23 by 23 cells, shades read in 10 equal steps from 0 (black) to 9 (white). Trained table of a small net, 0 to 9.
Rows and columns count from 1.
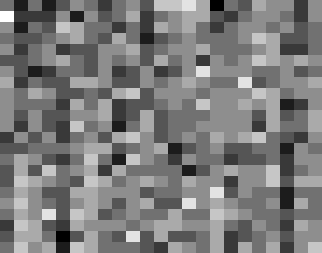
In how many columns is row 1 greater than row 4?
9
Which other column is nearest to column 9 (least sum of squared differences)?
19
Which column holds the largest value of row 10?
15
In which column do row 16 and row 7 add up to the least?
3
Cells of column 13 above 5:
4
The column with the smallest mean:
21
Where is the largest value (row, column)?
2, 1
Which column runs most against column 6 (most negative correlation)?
10
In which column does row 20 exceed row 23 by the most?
17
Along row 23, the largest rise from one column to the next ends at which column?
6
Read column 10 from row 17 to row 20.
5 5 5 5
